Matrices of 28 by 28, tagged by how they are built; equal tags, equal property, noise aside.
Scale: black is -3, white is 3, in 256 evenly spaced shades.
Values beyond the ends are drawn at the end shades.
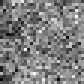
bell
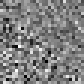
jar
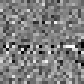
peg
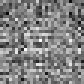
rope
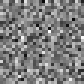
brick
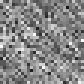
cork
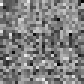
rope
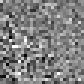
jar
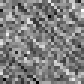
cork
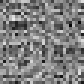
rope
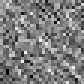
cork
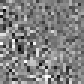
jar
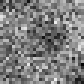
bell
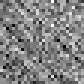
cork
